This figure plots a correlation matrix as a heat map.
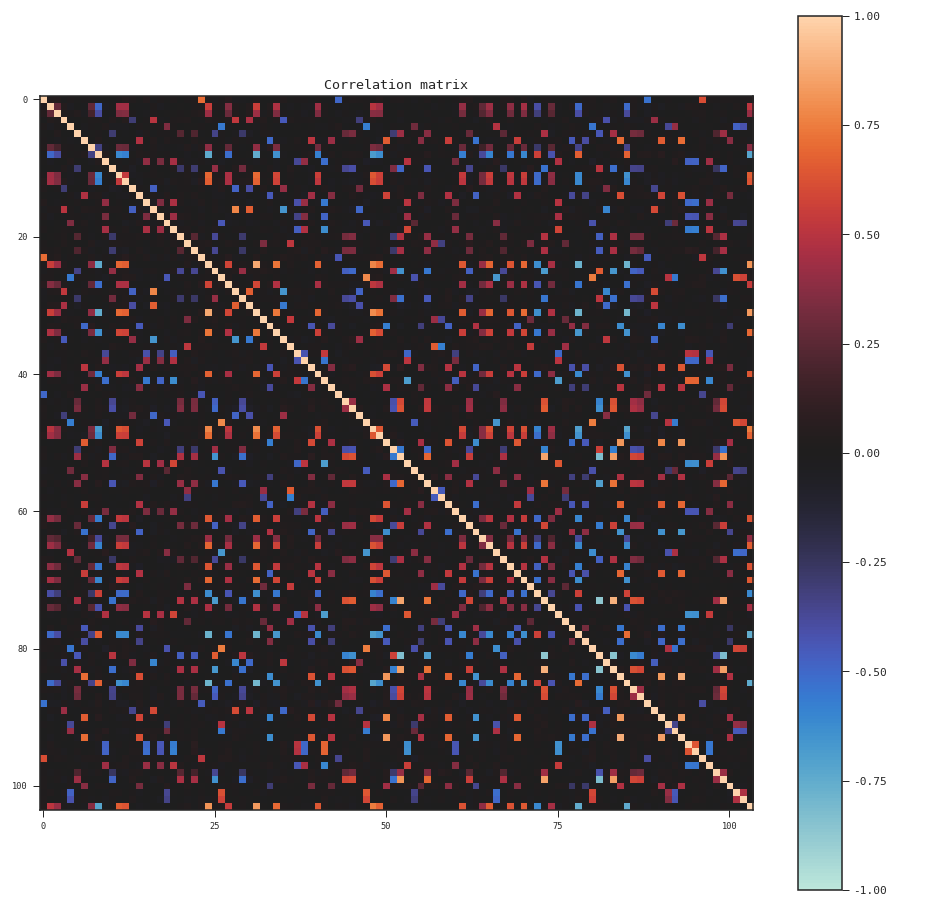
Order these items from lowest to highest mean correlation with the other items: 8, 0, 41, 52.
8, 41, 0, 52
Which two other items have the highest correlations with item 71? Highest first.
36, 57
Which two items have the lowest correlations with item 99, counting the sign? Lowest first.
81, 25
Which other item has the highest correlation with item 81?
25
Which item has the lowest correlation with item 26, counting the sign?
66
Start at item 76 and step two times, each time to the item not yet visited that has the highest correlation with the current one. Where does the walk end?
57
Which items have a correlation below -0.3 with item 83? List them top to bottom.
10, 25, 29, 51, 81
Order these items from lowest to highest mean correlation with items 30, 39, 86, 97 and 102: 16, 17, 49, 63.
63, 49, 17, 16
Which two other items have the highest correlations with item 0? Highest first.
23, 96
